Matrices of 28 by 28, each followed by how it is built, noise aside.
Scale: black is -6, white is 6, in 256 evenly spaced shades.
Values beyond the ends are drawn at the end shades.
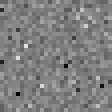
sparse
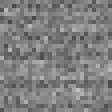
blocks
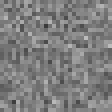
blocks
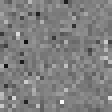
sparse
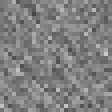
Toeplitz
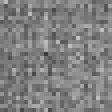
blocks
